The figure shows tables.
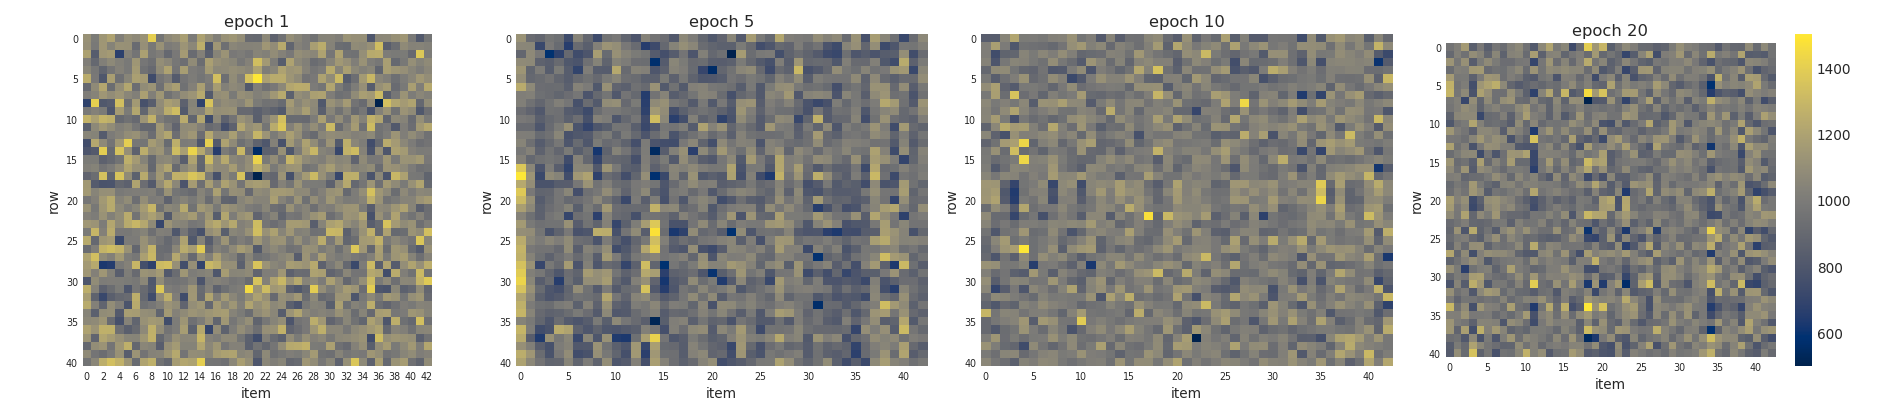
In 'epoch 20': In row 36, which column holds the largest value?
39
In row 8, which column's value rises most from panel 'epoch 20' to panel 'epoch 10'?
27
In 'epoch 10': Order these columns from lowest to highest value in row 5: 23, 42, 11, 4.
11, 23, 4, 42
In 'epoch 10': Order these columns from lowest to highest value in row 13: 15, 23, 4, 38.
23, 15, 38, 4
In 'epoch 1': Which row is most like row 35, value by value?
29
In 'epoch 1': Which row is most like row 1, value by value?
7
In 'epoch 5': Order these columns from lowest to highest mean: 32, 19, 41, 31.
41, 32, 31, 19
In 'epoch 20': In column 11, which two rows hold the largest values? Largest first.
31, 12
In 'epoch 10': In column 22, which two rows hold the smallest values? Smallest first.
37, 9
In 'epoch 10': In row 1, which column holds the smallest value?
3
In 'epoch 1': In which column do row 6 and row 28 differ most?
2
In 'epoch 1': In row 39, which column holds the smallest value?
5
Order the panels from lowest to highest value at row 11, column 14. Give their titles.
epoch 5, epoch 10, epoch 20, epoch 1
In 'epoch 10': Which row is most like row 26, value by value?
13
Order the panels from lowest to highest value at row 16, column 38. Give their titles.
epoch 20, epoch 5, epoch 10, epoch 1
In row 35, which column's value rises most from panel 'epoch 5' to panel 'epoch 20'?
14
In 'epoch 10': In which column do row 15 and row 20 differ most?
4
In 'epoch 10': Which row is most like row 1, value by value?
10
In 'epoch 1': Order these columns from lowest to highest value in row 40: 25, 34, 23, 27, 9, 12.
25, 9, 23, 34, 27, 12
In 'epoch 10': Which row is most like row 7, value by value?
14
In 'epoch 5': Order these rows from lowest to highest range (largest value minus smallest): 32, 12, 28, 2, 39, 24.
12, 32, 39, 2, 28, 24
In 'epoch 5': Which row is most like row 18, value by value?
32
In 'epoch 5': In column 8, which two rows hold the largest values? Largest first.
24, 2
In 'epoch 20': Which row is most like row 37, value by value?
22
